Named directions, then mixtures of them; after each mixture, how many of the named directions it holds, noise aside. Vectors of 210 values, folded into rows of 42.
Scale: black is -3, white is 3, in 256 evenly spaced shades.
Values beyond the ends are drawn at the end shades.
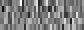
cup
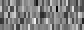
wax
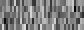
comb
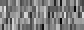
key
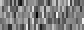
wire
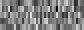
three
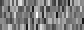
one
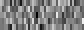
one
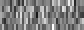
two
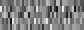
four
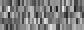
four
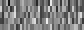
one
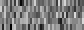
two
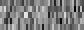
two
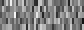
three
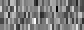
one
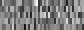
three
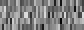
one
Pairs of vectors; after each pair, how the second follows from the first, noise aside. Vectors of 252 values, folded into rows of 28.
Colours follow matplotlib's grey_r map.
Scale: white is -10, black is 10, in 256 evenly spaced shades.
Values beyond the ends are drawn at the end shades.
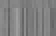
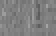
reversed, negated, partly zeroed.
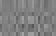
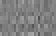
copied.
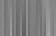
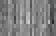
wrapped around, negated, scaled up.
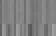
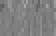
reversed, negated, partly zeroed.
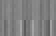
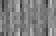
wrapped around, negated, scaled up.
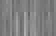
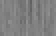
reversed, negated, shrunk.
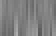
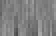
negated.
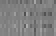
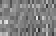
wrapped around, negated, scaled up.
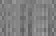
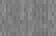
wrapped around, negated, shrunk.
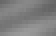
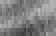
negated, scaled up.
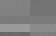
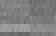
copied.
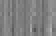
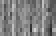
negated, scaled up.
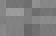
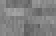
copied.
